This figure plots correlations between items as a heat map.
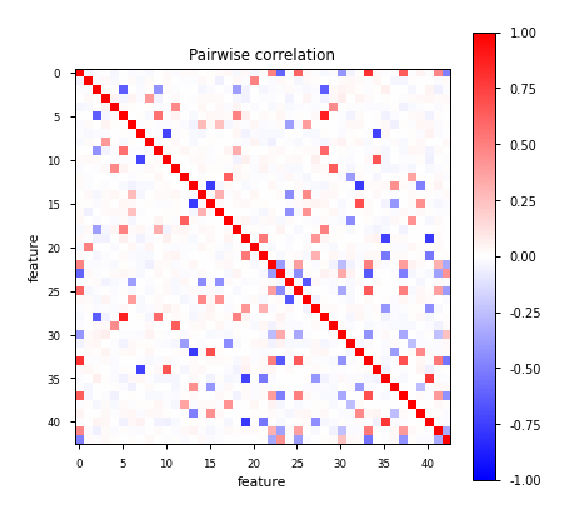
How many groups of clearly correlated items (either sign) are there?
10
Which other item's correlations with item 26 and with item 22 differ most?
24
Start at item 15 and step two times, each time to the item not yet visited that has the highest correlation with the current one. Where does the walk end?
39
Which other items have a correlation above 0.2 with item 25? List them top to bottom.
0, 22, 33, 37, 41
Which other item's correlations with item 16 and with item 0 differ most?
33
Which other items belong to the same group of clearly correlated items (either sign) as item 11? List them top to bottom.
4, 29
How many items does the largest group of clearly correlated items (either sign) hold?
9
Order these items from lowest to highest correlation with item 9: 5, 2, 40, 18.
2, 40, 18, 5
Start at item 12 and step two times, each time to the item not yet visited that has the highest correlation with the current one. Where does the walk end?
38
